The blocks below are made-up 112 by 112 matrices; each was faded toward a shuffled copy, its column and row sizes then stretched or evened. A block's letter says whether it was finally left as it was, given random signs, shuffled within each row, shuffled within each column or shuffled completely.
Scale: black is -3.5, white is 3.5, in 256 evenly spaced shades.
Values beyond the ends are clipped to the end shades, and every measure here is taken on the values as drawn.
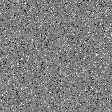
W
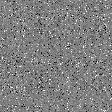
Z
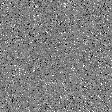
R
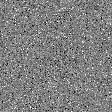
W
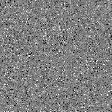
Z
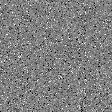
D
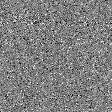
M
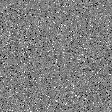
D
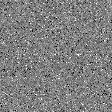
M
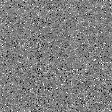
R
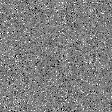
R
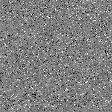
M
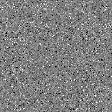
Z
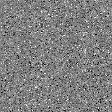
Z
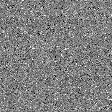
M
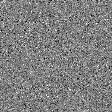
M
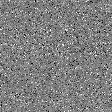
M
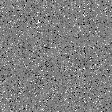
R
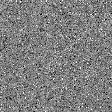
R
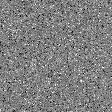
W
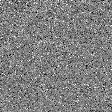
M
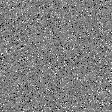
D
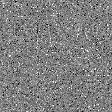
Z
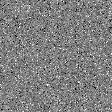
D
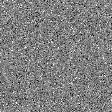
D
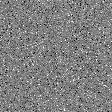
W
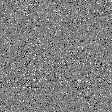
R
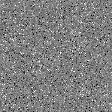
D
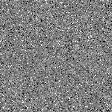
R
